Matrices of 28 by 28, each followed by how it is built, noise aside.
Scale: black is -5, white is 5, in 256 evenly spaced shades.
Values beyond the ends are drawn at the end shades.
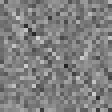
diagonal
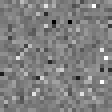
sparse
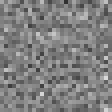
low rank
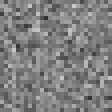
noise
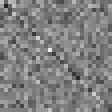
diagonal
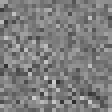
lower triangular
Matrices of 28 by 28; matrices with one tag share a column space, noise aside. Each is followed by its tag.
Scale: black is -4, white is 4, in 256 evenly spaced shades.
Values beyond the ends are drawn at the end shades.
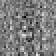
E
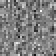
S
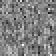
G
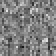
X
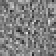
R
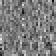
S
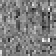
X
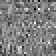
G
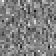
R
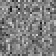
G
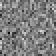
R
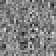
R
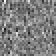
R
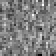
S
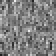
S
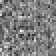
E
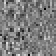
S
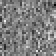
R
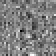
E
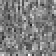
S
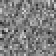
R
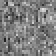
X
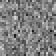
E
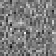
R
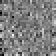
E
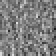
E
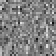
G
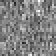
S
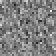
R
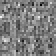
X
